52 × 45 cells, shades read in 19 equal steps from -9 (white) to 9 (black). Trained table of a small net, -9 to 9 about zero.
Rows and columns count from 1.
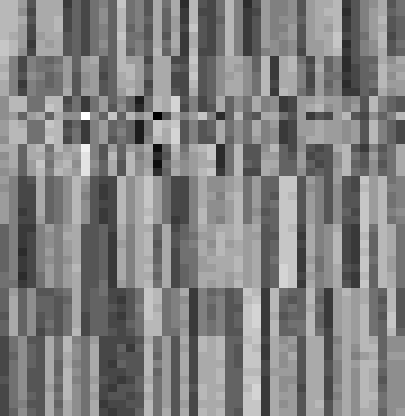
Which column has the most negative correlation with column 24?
18
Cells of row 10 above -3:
33
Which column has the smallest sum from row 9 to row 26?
27
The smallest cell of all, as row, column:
15, 10
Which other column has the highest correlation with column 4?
34
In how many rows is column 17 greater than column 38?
18
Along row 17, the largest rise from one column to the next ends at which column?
21
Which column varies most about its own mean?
39
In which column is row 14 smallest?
20
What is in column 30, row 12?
-4
